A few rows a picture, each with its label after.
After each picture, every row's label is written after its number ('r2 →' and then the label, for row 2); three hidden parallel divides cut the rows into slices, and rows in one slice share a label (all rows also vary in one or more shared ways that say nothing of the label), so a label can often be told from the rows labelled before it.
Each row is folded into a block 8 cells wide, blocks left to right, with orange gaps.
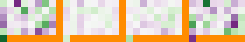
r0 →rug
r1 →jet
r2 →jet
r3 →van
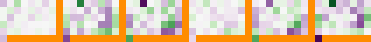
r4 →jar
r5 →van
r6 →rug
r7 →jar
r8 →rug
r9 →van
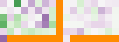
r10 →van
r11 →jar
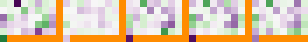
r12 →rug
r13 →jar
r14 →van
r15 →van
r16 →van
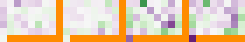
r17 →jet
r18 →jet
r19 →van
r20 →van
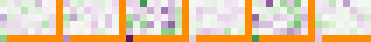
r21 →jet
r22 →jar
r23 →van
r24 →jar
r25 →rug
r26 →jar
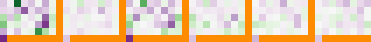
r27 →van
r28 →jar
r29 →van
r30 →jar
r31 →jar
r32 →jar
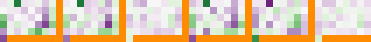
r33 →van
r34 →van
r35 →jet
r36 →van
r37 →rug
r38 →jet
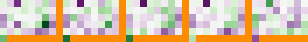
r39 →rug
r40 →rug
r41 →rug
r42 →rug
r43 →van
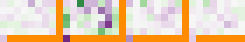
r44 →jar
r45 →van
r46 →jar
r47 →jar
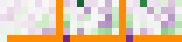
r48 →jet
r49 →van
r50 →van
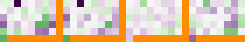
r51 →rug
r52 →rug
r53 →jar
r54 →van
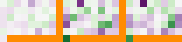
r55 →jet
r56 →rug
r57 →rug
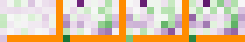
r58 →jar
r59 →rug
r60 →rug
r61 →rug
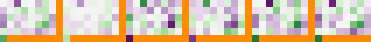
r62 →rug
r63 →jet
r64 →van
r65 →van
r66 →rug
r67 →rug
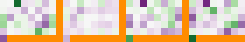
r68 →van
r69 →jar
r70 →rug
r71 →rug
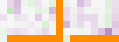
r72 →jet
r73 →jet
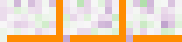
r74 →jet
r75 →jar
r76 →jar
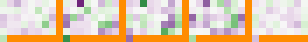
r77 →jet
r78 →rug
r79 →van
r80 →rug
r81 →jar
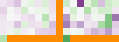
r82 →jet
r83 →rug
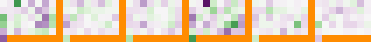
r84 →van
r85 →jet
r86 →jet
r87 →rug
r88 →jet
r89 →jar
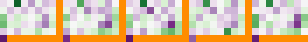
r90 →van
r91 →van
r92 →van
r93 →van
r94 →van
